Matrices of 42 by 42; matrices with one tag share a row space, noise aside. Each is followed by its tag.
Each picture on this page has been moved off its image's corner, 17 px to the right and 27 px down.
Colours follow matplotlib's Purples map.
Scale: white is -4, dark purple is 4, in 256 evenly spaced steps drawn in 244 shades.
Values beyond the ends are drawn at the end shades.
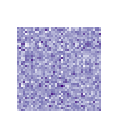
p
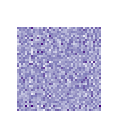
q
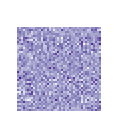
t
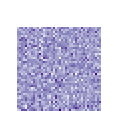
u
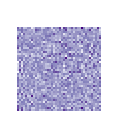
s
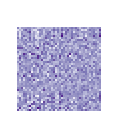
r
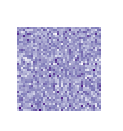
t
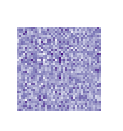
u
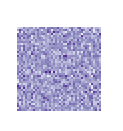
s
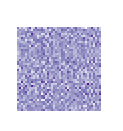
q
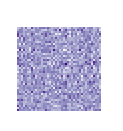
s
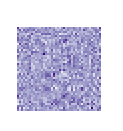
s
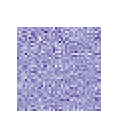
u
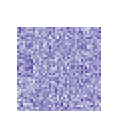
t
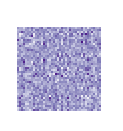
t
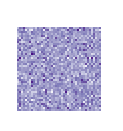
q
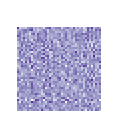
q
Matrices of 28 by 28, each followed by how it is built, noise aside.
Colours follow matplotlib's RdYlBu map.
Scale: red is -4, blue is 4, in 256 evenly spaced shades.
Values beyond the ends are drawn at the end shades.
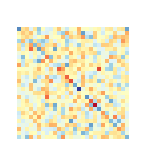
diagonal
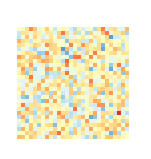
repeating rows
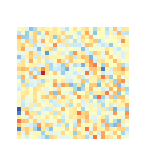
Toeplitz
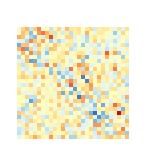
block diagonal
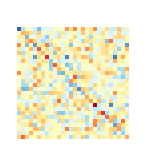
diagonal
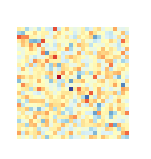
banded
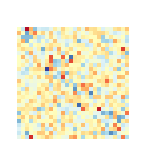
block diagonal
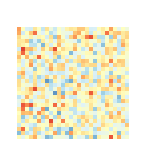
repeating rows
